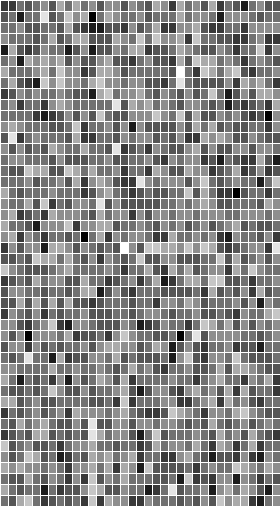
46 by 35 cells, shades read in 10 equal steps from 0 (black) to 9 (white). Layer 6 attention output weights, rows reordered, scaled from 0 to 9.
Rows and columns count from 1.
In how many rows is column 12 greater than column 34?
24
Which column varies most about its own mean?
12
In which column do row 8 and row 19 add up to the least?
5
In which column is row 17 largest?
18
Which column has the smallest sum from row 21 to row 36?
4
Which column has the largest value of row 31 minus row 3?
16
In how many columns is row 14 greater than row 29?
14
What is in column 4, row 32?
2
